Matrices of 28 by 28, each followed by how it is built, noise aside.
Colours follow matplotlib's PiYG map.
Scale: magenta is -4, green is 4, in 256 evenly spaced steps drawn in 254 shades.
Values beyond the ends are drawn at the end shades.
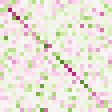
diagonal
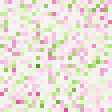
Hankel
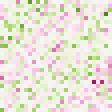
Hankel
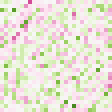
Hankel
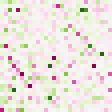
sparse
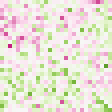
smooth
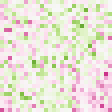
smooth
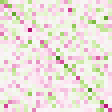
diagonal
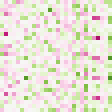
repeating rows
